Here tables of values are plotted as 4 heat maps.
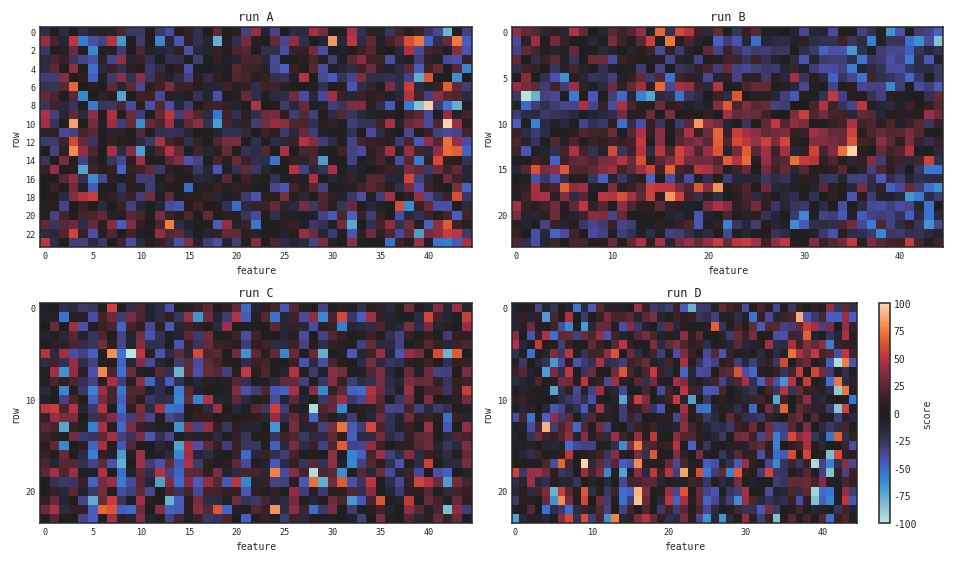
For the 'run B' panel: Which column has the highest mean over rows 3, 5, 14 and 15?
13
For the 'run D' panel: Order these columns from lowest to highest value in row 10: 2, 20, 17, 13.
13, 2, 20, 17
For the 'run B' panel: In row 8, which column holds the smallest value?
1
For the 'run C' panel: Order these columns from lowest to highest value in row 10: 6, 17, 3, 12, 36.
12, 36, 3, 6, 17
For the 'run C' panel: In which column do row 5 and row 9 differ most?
9
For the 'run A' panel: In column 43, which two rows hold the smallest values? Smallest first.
8, 5
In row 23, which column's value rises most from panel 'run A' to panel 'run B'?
41
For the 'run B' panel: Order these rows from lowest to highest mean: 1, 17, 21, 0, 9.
21, 1, 0, 9, 17
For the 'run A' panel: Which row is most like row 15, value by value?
7
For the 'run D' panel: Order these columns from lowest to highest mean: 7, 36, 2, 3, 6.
2, 6, 3, 7, 36
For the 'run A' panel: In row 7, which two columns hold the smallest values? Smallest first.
8, 4
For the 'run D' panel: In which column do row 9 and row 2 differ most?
26
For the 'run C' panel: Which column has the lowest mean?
8
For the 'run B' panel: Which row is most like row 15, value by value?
17
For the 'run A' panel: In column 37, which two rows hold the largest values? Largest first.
19, 1
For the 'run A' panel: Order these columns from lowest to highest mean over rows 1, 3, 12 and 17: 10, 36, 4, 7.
4, 10, 36, 7
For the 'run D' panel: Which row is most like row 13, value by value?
3
